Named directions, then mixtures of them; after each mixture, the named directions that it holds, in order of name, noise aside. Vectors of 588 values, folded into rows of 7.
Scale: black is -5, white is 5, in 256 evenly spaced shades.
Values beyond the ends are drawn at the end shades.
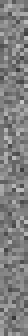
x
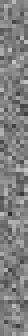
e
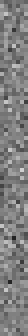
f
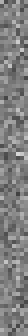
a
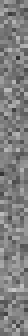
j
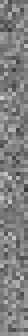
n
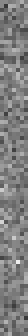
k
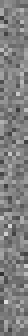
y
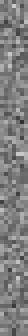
a, k.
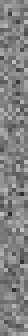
e, x.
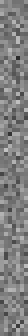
a, j, y.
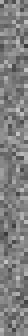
a, x.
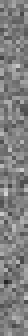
e, f, k.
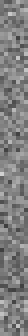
j.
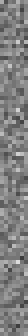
a, e, k.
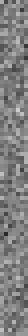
a, x, y.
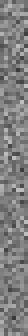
x.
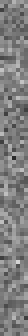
e, k, x.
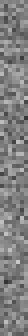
f, k, y.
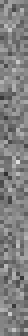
n.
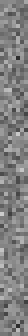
a, e, j.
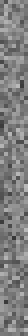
k, n, y.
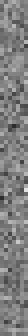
e, n.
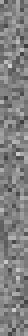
a.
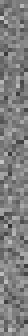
y.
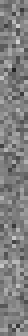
a, j, n.
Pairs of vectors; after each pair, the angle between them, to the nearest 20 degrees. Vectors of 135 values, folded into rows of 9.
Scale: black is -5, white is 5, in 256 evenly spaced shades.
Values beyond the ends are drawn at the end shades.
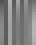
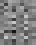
80 degrees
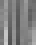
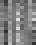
140 degrees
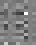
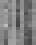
100 degrees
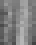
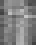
40 degrees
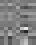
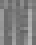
80 degrees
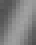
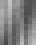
140 degrees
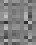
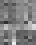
60 degrees
